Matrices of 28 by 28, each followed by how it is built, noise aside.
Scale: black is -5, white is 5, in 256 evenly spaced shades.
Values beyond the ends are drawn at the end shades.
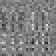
low rank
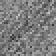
Hankel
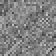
Hankel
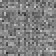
blocks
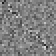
banded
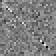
diagonal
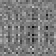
low rank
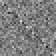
diagonal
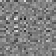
low rank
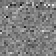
uneven rows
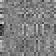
low rank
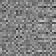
low rank
